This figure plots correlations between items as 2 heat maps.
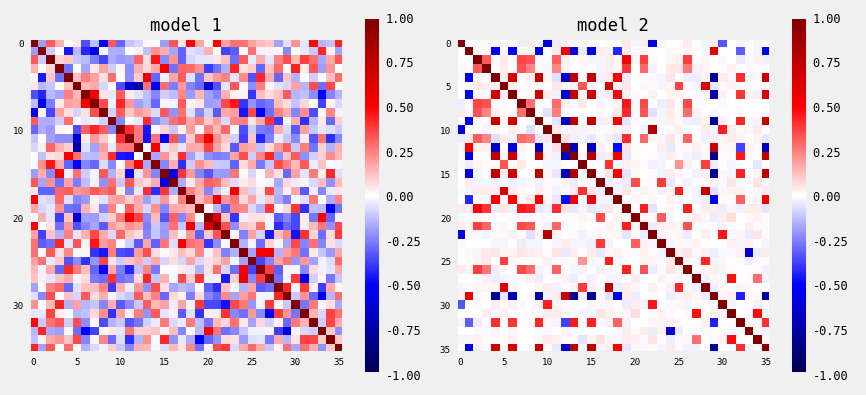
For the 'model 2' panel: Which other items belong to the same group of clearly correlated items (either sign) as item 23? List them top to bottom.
16, 20
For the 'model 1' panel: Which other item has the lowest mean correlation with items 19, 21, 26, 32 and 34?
8
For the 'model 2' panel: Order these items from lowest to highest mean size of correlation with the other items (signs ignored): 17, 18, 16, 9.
16, 17, 18, 9
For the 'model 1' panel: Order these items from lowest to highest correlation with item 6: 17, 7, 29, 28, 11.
11, 28, 17, 29, 7
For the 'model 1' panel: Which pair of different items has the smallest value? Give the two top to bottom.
5, 12
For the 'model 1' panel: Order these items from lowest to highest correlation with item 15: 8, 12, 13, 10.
12, 10, 13, 8
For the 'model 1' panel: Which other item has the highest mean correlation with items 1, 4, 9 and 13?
27
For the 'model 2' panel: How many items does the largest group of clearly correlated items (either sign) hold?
11
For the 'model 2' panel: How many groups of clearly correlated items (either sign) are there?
7
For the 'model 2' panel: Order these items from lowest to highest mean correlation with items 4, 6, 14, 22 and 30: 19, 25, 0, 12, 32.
12, 0, 19, 25, 32
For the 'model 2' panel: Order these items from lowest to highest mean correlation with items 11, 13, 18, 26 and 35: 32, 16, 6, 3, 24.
16, 24, 3, 32, 6
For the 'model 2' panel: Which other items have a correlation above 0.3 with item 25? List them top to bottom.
5, 17, 28
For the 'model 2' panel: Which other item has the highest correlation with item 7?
19
